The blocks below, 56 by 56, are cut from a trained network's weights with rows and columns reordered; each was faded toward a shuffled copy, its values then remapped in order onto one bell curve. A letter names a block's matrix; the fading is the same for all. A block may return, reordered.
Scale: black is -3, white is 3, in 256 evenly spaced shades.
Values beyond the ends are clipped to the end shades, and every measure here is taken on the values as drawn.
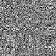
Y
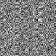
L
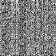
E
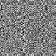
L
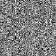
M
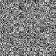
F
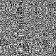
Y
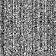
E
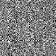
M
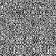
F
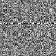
M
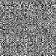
Y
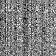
E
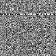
M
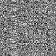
F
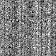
E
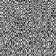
L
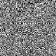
Y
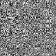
Y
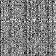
E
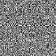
M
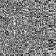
F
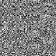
Y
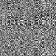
Y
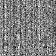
E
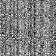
E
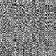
L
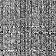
E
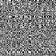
Y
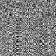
F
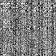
E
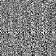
M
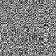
F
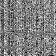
E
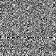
M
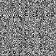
M
